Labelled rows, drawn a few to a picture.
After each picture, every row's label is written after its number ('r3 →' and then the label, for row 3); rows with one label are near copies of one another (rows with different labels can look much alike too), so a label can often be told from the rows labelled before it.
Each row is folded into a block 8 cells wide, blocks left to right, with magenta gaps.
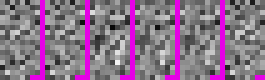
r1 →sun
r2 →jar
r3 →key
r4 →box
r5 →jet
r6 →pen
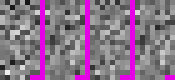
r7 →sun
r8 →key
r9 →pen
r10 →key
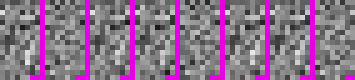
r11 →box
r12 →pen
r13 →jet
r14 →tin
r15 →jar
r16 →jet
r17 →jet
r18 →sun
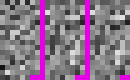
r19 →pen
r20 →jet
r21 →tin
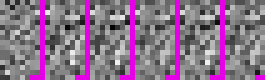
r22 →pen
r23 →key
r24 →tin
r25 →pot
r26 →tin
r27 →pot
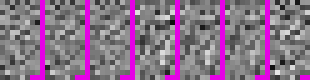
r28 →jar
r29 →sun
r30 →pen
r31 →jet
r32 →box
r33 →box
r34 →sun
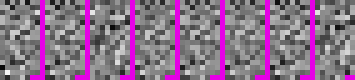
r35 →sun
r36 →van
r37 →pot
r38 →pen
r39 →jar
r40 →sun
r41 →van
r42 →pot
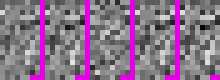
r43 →jet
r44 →box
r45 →sun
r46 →jet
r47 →box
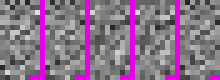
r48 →sun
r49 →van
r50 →pot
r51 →jet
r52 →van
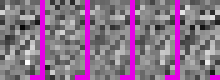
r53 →key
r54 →pen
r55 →tin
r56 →pot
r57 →tin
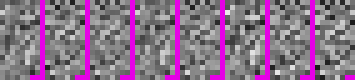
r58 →pot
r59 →sun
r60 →sun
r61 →pot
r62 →pen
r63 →pot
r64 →sun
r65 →van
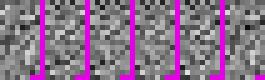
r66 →pot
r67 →sun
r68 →jar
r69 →pen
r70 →pen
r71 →box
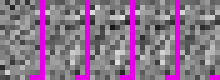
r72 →pen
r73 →tin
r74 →tin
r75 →key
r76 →tin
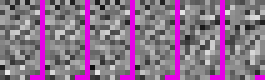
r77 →sun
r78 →sun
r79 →pen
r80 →jar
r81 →key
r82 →pot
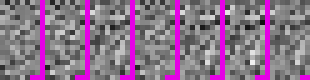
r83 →van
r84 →van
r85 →pot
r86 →pen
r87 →tin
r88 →tin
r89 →pot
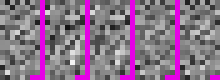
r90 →pen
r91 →key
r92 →tin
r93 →sun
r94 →pen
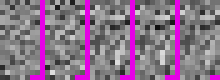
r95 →jar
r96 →sun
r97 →tin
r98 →box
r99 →tin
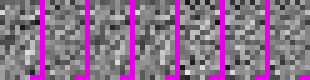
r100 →jet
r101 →sun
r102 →box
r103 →jet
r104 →pen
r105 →jar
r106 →pen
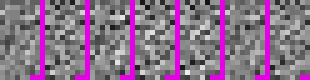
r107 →jet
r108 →jar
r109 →tin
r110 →van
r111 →sun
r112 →tin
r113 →van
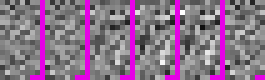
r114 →sun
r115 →pen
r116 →box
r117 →jet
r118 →jet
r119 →sun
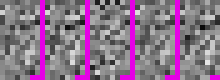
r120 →tin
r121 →box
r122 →pen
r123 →pot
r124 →key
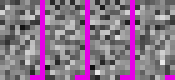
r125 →pot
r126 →van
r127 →jar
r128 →box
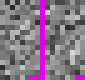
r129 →pen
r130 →pot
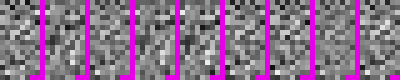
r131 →sun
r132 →key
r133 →jar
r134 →jet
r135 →jet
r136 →van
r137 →jar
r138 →pen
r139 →sun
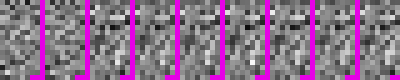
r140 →sun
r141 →van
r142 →tin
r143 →key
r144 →jet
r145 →key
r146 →box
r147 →pot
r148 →pot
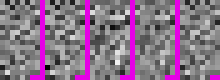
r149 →pen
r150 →jar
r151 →tin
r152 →tin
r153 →pen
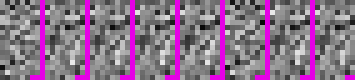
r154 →jar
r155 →box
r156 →key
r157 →jet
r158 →key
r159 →van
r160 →pot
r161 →box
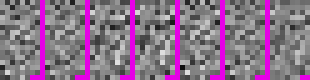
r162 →pen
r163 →sun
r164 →box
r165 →jet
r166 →pen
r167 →jar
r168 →box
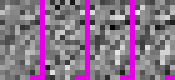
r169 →pot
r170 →pen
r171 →box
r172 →pot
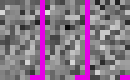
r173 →jet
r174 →key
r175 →van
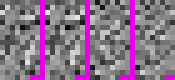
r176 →tin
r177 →tin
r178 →van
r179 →jar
